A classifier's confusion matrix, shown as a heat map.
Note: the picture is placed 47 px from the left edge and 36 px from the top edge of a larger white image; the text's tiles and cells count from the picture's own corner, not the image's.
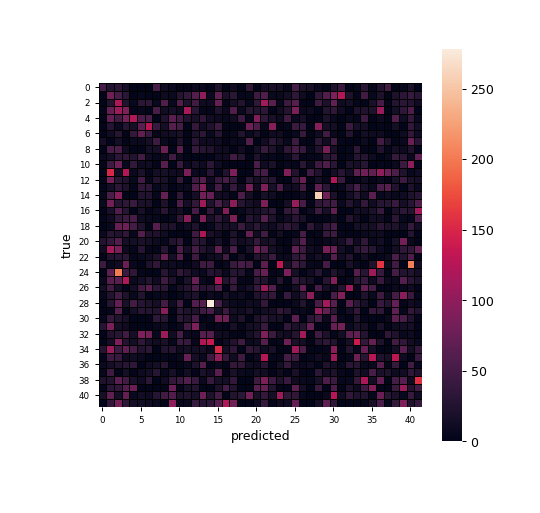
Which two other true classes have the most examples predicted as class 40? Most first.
23, 10
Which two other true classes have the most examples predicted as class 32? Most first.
26, 28
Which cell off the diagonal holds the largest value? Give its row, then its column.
28, 14
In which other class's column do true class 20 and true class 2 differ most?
21
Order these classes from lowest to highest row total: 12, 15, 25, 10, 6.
6, 10, 12, 25, 15
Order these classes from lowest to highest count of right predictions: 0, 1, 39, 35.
0, 1, 39, 35
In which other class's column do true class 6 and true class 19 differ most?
13
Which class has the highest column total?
2
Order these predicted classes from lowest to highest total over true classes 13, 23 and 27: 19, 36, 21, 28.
28, 19, 21, 36
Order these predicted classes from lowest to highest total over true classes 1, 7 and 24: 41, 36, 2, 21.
41, 36, 21, 2
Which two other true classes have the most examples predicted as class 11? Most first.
3, 17
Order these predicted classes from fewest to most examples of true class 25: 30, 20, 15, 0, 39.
0, 20, 39, 30, 15
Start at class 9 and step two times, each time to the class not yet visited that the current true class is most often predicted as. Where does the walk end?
16
